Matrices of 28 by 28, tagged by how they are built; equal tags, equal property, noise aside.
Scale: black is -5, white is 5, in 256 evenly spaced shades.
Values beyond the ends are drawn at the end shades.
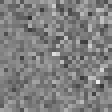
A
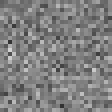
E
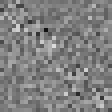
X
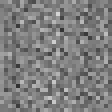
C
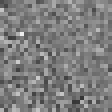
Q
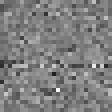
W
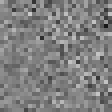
A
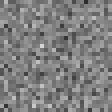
C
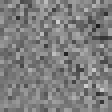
A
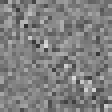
X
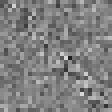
X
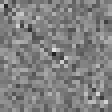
X
